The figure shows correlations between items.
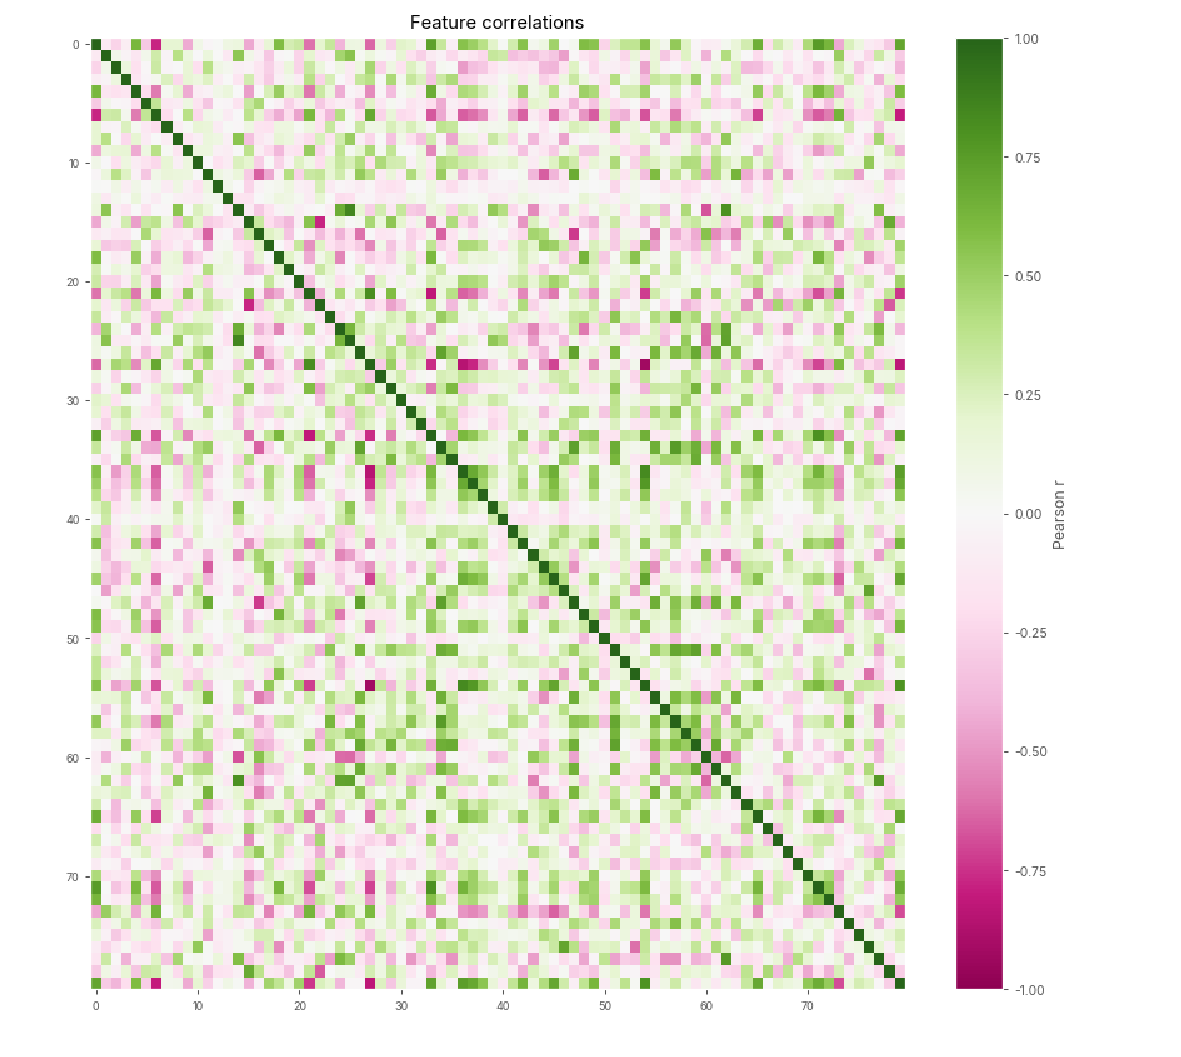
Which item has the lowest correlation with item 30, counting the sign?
22
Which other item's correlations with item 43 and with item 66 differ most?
24
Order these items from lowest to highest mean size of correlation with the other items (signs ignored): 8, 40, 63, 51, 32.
40, 32, 8, 63, 51
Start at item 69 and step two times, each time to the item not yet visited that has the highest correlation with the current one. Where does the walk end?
62
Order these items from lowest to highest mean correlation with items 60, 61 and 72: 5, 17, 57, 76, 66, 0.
5, 66, 17, 76, 0, 57
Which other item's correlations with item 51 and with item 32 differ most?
58
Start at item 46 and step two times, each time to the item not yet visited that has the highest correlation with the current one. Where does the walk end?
10
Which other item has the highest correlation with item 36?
54
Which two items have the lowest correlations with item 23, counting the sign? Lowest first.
77, 6
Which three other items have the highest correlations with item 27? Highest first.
21, 6, 73
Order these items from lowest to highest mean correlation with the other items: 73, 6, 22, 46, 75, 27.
6, 27, 73, 22, 75, 46
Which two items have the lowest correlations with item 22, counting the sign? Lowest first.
15, 78
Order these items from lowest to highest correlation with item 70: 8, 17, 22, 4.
8, 17, 4, 22
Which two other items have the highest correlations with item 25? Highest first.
14, 62
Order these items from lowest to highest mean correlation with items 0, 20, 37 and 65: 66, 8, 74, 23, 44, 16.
16, 66, 8, 74, 23, 44
